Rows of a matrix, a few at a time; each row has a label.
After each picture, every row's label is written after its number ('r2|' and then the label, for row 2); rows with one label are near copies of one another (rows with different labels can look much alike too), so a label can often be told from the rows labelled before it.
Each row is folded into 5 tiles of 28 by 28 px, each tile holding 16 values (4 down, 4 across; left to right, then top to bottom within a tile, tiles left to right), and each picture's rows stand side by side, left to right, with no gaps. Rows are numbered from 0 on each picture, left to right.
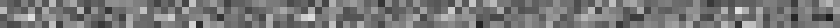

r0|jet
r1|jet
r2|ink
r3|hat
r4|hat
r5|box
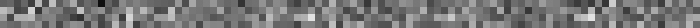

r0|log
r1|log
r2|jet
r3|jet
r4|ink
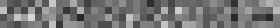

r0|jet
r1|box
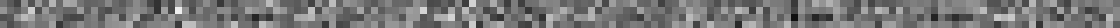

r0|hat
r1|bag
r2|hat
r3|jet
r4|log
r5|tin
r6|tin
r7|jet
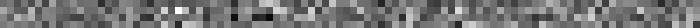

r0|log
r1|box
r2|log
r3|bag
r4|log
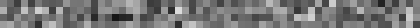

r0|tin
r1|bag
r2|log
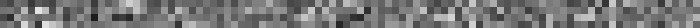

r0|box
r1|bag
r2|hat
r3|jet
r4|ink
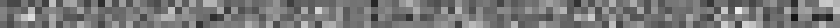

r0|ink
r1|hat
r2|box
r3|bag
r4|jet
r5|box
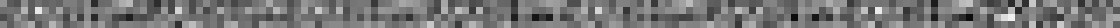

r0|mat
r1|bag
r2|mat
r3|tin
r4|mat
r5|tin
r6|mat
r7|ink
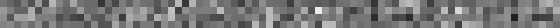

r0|log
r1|log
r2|box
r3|box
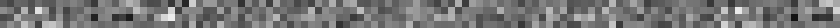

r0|box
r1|ink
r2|hat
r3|log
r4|jet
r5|box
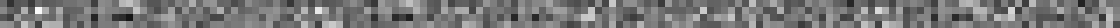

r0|box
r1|hat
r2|box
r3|tin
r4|ink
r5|jet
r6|box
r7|log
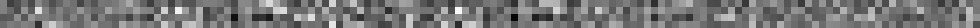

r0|bag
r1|box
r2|jet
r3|box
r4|mat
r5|ink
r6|log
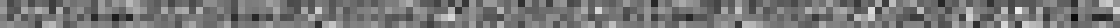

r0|tin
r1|tin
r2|bag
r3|ink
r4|mat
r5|bag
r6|log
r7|box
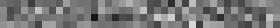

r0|tin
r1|jet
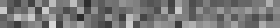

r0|jet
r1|bag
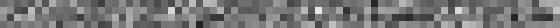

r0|log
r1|hat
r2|mat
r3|box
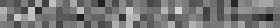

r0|log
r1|mat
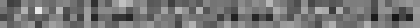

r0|mat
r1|tin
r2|tin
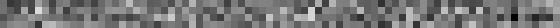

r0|bag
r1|jet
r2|log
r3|tin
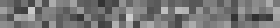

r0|log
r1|tin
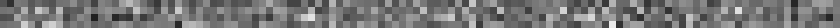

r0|box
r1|bag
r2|ink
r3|jet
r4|jet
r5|mat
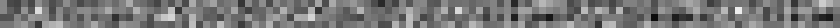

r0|bag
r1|ink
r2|log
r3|mat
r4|tin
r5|mat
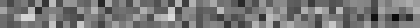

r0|ink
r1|log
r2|tin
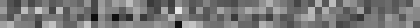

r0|tin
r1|bag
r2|hat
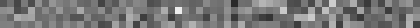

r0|log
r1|mat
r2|jet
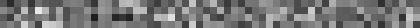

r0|box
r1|jet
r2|log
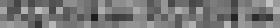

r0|tin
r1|tin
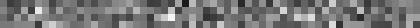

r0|bag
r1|ink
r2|jet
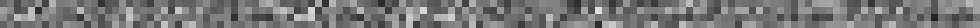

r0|log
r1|box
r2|log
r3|jet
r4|bag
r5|tin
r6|tin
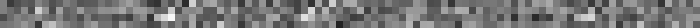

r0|bag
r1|ink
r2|hat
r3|tin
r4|ink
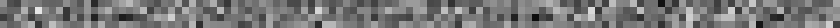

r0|mat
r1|jet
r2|bag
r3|tin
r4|log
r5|hat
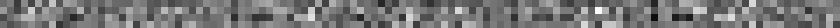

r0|hat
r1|tin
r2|log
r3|box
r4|box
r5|jet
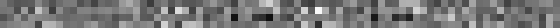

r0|bag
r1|box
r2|box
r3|jet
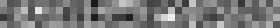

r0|mat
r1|ink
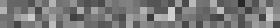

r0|jet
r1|log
